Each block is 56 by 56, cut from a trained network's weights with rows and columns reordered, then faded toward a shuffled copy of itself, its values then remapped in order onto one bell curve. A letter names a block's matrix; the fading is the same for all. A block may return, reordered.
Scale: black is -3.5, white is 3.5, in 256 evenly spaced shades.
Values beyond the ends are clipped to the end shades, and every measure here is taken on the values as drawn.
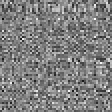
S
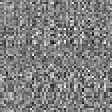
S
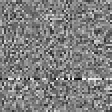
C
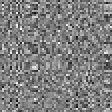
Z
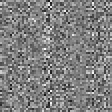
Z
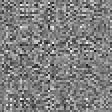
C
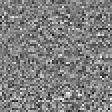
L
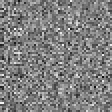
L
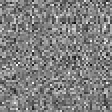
S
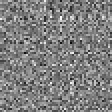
C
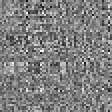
C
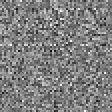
L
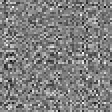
S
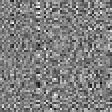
Z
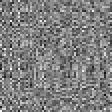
Z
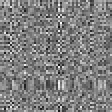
Z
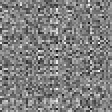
Z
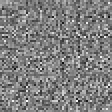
L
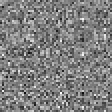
S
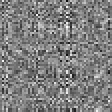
Z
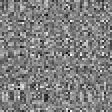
S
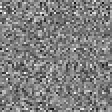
L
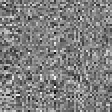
C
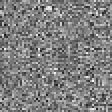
L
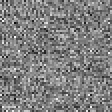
L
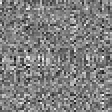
C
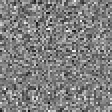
L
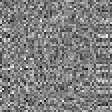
S
